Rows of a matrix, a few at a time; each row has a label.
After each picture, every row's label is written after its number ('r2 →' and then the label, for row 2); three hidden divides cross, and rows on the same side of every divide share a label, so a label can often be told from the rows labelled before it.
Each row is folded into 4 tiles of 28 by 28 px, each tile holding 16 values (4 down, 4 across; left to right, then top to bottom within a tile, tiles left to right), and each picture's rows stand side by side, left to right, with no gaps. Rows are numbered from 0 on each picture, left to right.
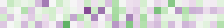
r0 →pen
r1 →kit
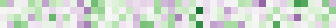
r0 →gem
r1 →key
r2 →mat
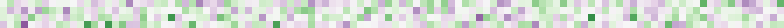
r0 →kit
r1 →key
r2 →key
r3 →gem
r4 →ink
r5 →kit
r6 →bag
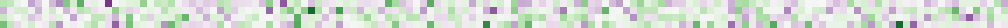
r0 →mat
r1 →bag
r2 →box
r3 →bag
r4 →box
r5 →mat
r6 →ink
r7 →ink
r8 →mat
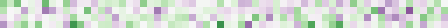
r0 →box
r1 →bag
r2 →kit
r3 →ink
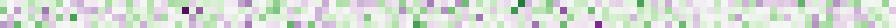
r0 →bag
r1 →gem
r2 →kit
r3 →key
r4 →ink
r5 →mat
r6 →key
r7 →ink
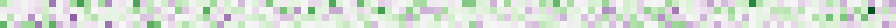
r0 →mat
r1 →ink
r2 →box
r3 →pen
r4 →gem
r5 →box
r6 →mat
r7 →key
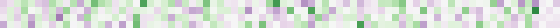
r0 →gem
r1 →gem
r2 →box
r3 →box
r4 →key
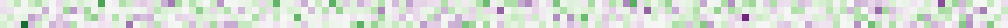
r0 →ink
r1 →mat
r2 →bag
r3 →box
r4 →bag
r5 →gem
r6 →mat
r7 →kit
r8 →pen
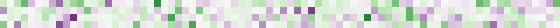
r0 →mat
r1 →box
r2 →gem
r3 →kit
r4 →bag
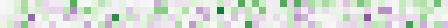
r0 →ink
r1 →pen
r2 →gem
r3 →ink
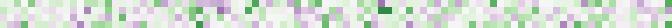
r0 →gem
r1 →key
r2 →gem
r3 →pen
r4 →box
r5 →bag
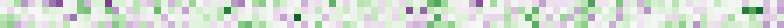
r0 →mat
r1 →mat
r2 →bag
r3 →gem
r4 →key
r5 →gem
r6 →key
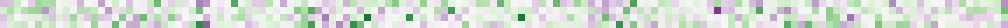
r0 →box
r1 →key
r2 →key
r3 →bag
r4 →bag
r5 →ink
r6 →box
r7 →mat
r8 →mat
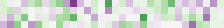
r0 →bag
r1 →kit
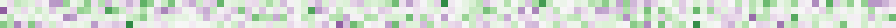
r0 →mat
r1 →bag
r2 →key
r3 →bag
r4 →gem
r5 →box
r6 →ink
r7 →key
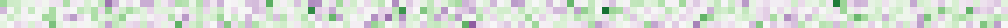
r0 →mat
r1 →mat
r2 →key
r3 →box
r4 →kit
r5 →pen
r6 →kit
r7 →bag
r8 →kit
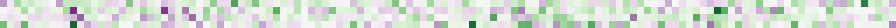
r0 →ink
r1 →ink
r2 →pen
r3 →bag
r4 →ink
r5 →mat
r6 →pen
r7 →mat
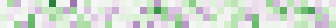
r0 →kit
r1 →pen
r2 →key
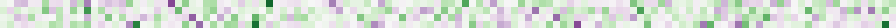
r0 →key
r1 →ink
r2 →key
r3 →pen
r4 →gem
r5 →mat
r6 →box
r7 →gem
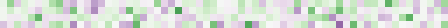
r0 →kit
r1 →ink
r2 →ink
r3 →bag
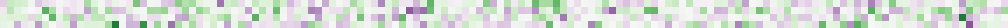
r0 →pen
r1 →mat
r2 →kit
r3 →gem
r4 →gem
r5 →box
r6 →box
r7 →box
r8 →pen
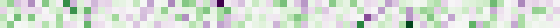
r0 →key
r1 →mat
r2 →bag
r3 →ink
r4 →box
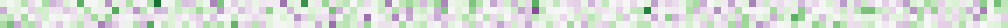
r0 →mat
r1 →box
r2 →mat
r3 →mat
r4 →gem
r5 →key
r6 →box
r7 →key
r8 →gem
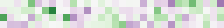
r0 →pen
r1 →mat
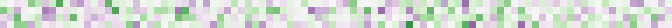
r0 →bag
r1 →kit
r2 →pen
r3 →ink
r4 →kit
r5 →box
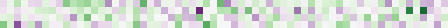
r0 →mat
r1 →gem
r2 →gem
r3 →key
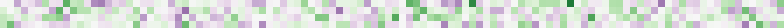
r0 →key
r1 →ink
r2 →mat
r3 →mat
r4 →ink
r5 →kit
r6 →kit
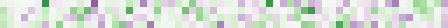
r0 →key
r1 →mat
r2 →key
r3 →mat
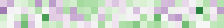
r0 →ink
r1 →box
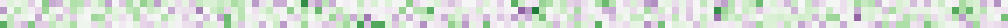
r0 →mat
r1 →gem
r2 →mat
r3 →ink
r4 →ink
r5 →box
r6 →pen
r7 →mat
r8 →key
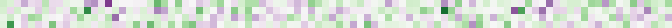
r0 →key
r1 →box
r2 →gem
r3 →mat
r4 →kit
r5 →gem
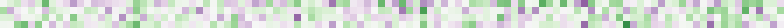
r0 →box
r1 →gem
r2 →mat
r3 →key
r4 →gem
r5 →kit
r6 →pen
